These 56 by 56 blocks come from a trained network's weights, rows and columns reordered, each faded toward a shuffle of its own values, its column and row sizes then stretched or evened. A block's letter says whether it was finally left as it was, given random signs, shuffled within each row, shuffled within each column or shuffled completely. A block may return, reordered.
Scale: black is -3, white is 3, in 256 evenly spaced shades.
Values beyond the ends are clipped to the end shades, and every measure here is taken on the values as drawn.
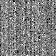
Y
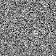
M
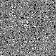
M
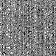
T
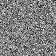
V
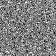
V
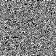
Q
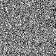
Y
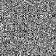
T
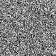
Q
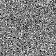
Q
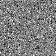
Y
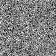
V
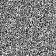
Y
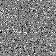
Q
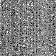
Y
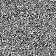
Q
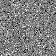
V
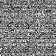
T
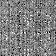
T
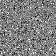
Q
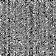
T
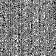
Y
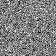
V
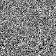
M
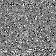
Q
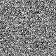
Q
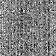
T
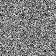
Q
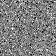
V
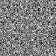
T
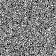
V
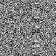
T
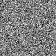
V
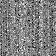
Y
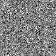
M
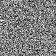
Q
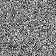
Q
